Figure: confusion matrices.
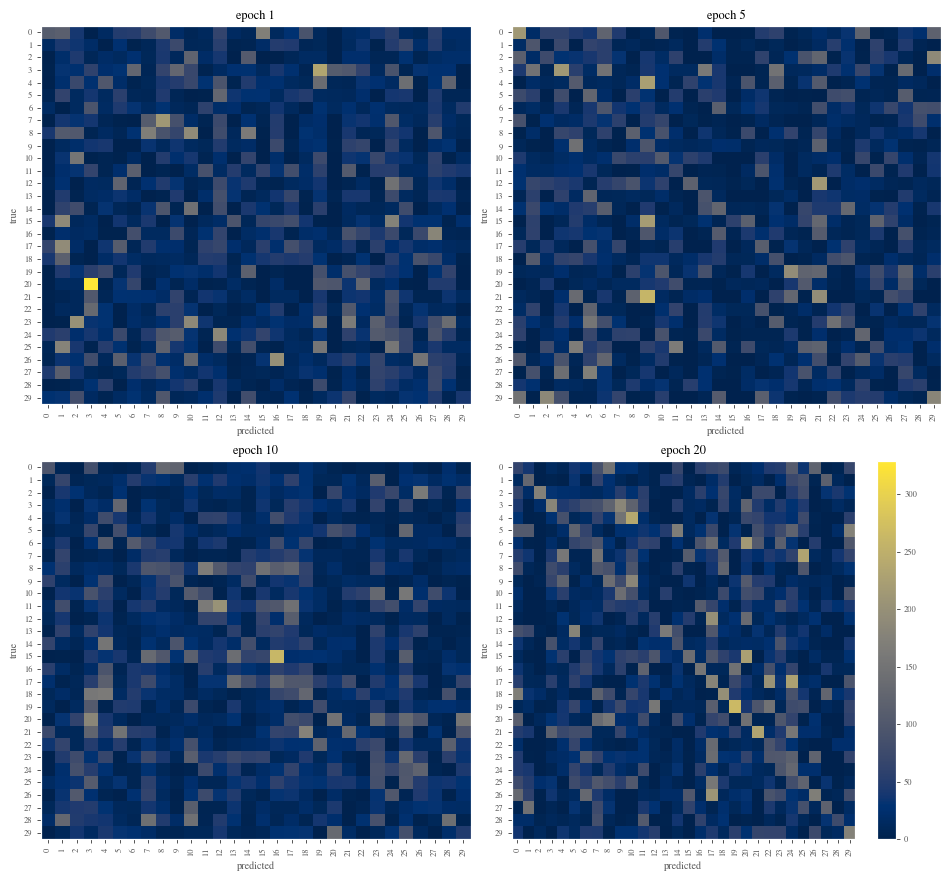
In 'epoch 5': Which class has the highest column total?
21
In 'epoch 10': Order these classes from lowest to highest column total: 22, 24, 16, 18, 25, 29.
22, 24, 29, 18, 16, 25
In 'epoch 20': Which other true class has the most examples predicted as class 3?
21
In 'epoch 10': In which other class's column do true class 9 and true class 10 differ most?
25
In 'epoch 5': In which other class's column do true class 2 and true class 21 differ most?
9
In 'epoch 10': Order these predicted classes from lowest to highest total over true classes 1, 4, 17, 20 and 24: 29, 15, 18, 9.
9, 15, 18, 29
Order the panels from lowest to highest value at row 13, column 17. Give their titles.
epoch 5, epoch 10, epoch 1, epoch 20
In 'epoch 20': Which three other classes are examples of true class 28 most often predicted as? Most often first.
11, 7, 16
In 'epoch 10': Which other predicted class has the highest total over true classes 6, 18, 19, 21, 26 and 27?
3
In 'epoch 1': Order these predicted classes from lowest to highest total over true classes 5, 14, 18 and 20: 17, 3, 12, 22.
17, 22, 12, 3
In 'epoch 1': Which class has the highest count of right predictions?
26
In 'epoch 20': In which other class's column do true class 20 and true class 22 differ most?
8
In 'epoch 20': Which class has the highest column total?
17
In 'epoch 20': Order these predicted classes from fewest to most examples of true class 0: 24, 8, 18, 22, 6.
6, 22, 18, 24, 8
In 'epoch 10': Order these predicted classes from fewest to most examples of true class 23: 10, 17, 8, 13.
17, 8, 13, 10
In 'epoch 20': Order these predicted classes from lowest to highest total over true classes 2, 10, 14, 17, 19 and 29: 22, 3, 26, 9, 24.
26, 3, 9, 24, 22
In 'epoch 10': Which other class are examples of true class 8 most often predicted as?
11
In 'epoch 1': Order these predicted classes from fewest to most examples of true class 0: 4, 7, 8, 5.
4, 5, 7, 8
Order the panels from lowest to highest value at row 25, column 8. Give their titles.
epoch 5, epoch 10, epoch 20, epoch 1
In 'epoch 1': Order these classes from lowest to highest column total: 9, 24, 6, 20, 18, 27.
20, 18, 6, 9, 27, 24
